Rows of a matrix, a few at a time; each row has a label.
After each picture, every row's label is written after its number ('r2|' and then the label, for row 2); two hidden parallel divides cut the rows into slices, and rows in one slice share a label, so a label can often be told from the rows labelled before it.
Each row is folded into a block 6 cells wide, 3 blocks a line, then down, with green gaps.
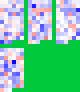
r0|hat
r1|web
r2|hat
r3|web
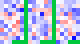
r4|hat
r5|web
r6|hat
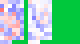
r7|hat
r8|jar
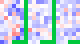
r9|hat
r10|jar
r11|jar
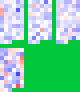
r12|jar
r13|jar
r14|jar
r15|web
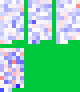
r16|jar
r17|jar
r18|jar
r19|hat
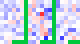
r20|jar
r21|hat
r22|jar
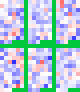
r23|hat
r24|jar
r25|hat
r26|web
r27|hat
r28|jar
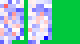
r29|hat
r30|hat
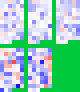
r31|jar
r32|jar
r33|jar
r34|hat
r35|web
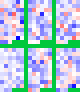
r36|hat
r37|web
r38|web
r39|jar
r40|web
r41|hat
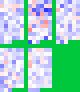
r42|jar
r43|hat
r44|jar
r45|jar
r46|jar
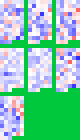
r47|hat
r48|web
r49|web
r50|jar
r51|jar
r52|hat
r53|web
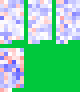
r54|jar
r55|jar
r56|jar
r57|web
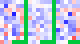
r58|web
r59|jar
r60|web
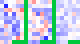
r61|web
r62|hat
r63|jar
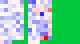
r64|jar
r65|web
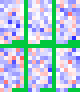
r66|web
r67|jar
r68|hat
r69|web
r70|hat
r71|hat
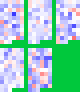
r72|web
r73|jar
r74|web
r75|jar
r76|hat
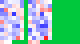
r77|web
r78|web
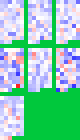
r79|jar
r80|jar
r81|jar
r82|web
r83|jar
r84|hat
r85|jar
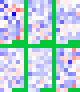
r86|web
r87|jar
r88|jar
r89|jar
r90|jar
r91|web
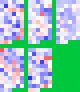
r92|web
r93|hat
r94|jar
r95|hat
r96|web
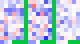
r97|hat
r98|hat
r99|jar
